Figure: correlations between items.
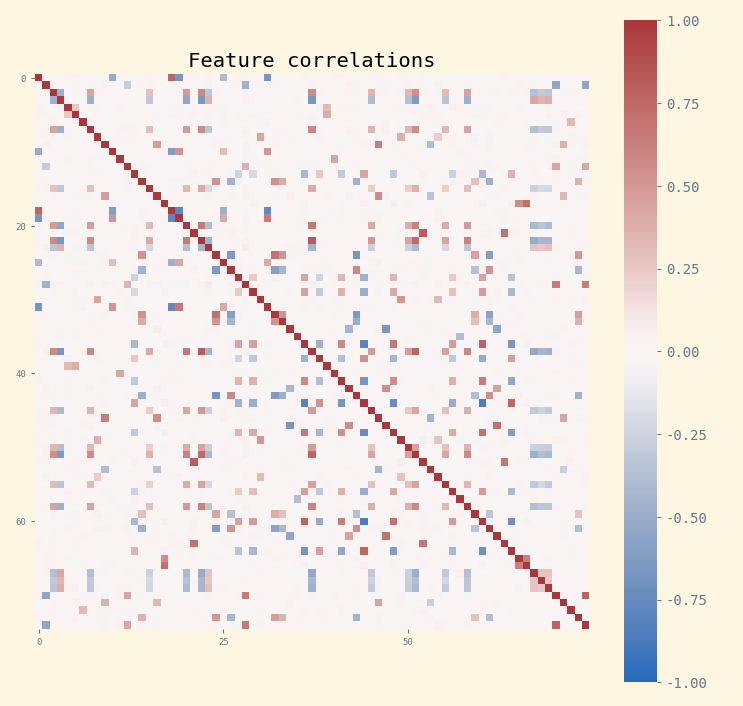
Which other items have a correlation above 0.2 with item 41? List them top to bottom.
27, 29, 36, 48, 56, 60
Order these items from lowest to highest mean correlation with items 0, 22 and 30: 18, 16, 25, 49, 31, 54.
31, 25, 16, 54, 49, 18
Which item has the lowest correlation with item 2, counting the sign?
3
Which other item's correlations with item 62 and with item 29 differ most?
47
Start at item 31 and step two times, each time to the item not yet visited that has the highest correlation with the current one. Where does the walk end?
10
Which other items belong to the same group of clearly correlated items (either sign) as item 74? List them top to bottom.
1, 12, 28, 70
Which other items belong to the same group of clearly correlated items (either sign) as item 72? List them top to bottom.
6
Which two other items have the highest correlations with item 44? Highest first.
64, 38
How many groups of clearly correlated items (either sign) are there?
14
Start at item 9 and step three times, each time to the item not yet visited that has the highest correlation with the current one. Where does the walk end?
71
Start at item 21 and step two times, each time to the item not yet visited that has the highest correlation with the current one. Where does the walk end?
63
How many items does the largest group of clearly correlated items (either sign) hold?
16
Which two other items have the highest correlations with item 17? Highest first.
66, 65
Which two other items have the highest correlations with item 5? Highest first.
39, 4
